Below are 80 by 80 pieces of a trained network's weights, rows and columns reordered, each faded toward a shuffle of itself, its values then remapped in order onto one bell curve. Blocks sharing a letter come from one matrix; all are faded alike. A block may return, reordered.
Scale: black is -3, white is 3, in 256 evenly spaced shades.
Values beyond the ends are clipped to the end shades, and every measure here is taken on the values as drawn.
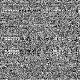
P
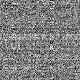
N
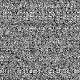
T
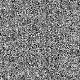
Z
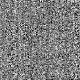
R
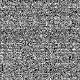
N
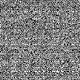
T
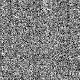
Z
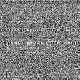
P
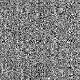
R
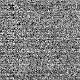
N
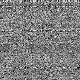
P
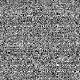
P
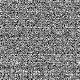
N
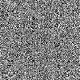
R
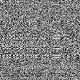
T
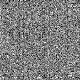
Z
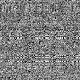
T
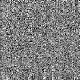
R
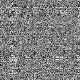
P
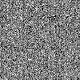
Z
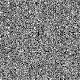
Z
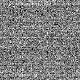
N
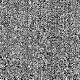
R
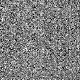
R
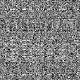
T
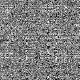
N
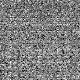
N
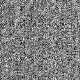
R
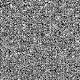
R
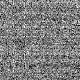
N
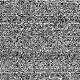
N
